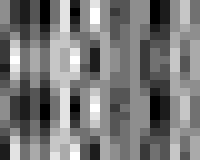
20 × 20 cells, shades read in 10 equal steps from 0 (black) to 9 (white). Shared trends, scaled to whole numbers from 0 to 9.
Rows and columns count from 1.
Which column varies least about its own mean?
14
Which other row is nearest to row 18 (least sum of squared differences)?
6
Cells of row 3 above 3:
11
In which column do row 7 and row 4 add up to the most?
7
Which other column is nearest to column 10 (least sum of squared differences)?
19
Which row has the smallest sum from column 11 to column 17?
2
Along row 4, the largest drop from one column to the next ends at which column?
8
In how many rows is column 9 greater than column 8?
9
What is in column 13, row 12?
3
